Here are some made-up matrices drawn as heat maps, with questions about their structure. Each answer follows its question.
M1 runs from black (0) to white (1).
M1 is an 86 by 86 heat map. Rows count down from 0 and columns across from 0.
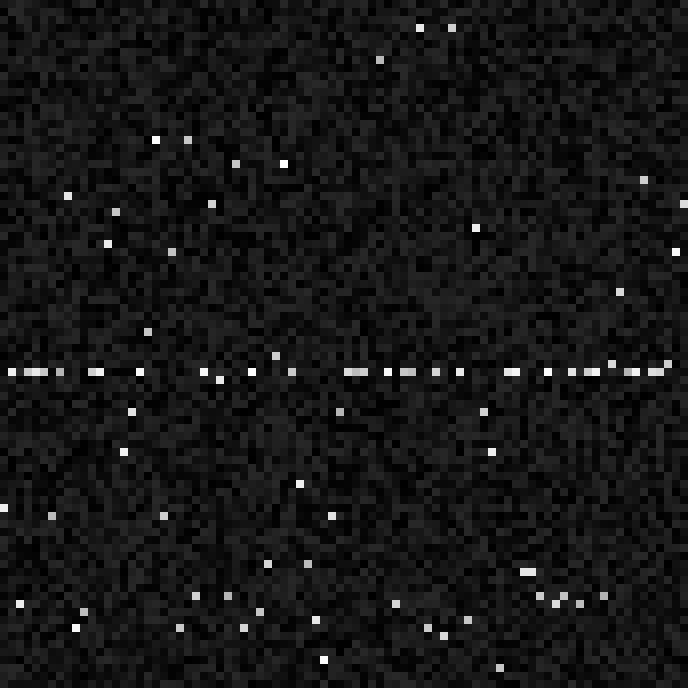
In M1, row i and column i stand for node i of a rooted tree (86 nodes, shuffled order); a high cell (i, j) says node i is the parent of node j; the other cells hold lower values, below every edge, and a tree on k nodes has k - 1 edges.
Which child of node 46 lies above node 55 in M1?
79
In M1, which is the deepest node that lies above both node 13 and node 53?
78
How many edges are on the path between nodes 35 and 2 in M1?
6
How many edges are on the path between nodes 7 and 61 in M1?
4
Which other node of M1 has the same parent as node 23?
19
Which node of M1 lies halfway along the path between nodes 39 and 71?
36
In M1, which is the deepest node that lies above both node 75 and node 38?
74
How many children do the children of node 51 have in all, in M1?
1
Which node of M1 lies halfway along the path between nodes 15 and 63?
3
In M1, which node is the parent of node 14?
26
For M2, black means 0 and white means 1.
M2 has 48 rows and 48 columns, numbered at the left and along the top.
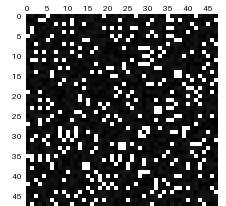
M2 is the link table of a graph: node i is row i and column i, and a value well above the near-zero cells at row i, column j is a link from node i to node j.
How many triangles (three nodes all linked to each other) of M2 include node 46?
5
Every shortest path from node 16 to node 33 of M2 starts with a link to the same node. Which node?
node 44
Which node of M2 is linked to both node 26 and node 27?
node 3
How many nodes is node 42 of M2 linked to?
7
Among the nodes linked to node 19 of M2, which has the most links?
node 36
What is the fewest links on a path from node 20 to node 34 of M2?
3
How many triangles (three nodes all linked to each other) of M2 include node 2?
4
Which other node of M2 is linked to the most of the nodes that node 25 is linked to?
node 40
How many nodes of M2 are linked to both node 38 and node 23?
1
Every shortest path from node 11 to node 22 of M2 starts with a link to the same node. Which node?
node 4
